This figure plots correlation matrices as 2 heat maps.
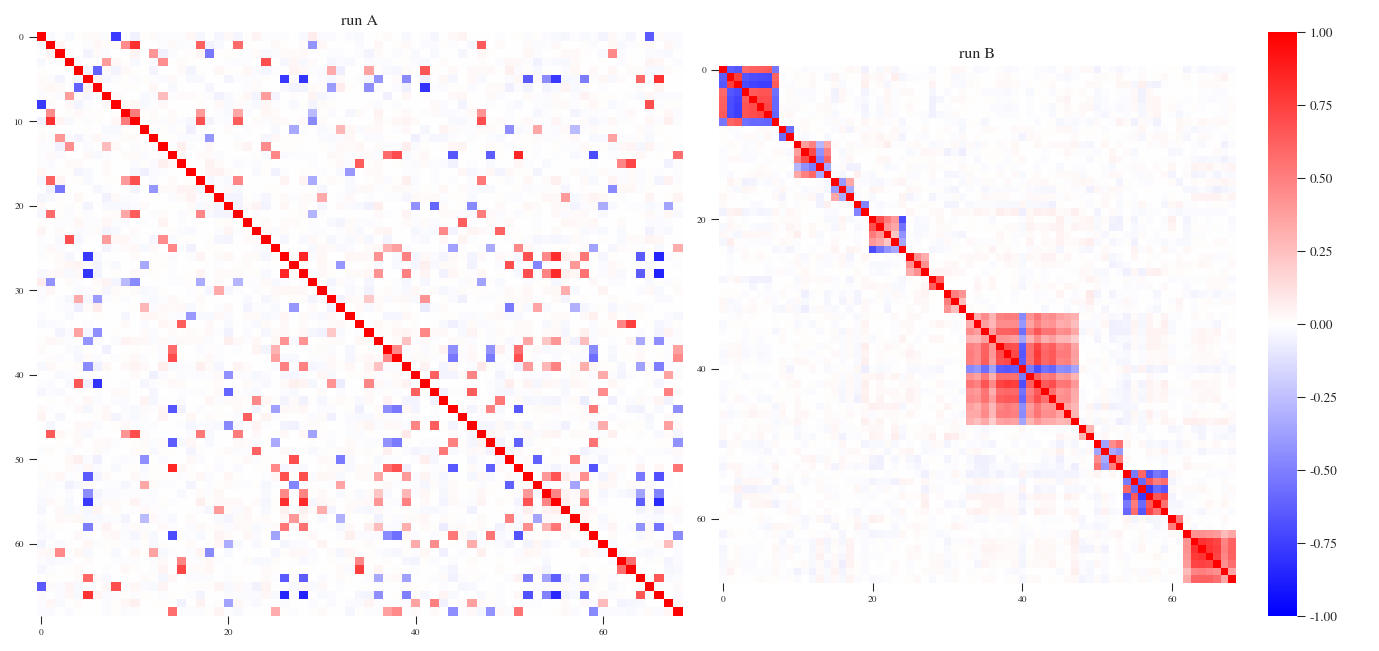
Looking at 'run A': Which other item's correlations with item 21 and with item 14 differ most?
51
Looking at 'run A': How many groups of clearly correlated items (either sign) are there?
14
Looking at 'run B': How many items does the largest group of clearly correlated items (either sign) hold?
15
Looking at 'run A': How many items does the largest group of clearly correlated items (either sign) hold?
11
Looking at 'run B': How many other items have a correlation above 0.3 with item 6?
4
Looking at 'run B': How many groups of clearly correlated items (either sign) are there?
15
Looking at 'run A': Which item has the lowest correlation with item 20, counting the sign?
42
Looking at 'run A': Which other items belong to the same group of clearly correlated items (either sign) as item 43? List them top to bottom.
23, 49
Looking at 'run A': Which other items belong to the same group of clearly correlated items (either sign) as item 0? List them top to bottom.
8, 65
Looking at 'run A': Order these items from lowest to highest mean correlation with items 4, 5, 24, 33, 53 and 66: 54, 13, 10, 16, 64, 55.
55, 54, 16, 10, 13, 64
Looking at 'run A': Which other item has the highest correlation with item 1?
10
